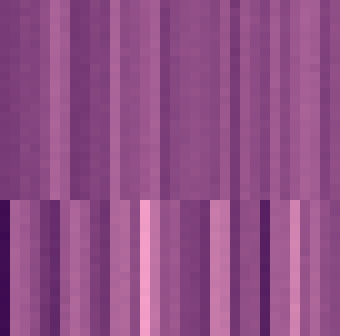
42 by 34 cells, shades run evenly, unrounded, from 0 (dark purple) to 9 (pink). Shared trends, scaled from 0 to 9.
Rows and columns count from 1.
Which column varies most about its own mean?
15
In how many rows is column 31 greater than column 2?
25
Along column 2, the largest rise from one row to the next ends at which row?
26
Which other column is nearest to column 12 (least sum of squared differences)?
32
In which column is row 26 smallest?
1
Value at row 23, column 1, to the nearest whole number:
3
